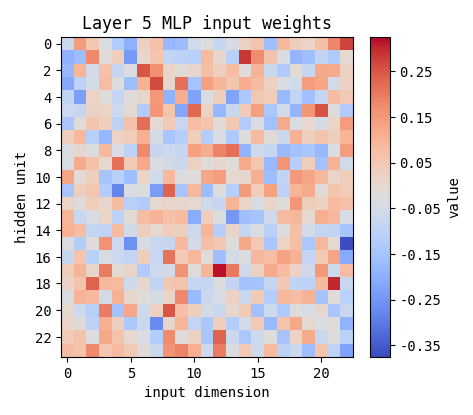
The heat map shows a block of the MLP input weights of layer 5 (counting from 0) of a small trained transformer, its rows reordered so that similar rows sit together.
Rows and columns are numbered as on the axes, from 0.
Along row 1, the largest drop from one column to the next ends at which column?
5
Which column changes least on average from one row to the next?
0
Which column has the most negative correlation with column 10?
9
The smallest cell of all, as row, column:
15, 22
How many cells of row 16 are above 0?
11
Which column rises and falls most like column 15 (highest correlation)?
14
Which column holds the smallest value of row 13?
13
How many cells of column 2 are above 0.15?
3
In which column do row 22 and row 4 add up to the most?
12
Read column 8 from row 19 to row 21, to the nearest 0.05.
0 0.25 0
